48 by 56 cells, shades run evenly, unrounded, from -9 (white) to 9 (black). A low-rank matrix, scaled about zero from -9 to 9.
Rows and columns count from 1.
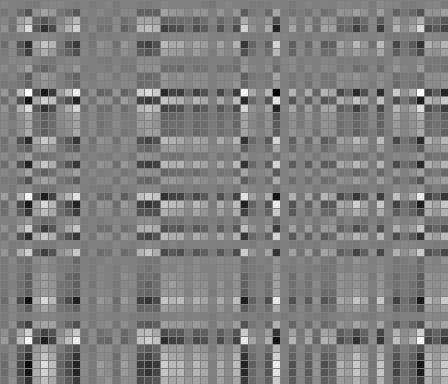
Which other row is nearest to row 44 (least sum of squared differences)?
7
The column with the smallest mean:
35
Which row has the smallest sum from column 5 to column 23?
46
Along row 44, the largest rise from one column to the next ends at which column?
31
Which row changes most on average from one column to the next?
12
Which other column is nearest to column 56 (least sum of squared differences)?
45
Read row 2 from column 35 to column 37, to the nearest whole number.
-3 0 1
